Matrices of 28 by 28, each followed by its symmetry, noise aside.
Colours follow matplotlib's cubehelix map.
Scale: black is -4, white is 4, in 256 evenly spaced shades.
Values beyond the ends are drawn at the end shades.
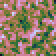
symmetric.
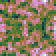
mirrored top to bottom.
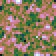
same after a half turn.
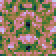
mirrored left to right.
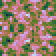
mirrored top to bottom.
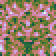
mirrored left to right.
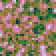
no symmetry.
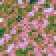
symmetric.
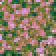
symmetric.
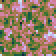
symmetric across the other diagonal.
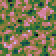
same after a half turn.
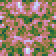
mirrored left to right.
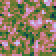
no symmetry.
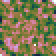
symmetric across the other diagonal.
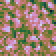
symmetric across the other diagonal.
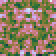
mirrored left to right.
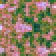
mirrored top to bottom.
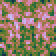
mirrored left to right.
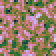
no symmetry.
